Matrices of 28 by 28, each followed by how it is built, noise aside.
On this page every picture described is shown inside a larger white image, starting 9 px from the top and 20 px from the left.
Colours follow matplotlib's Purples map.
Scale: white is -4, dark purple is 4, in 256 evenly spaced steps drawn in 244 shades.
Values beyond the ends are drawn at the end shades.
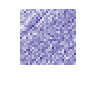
Hankel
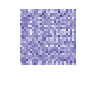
blocks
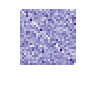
diagonal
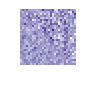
upper triangular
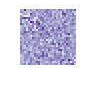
banded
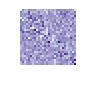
banded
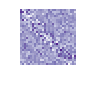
banded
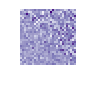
upper triangular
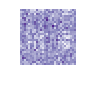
blocks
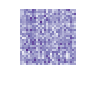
blocks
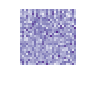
blocks
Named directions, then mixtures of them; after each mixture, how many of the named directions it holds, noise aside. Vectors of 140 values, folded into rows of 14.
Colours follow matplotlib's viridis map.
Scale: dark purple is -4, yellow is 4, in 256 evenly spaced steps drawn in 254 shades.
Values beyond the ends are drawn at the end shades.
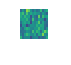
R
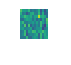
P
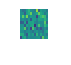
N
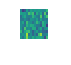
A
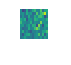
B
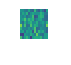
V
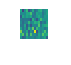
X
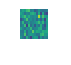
two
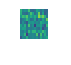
two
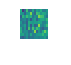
four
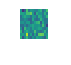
three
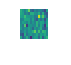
three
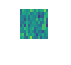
three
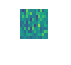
four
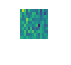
four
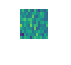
two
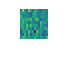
one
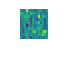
three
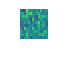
four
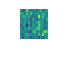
four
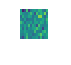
four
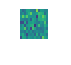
one
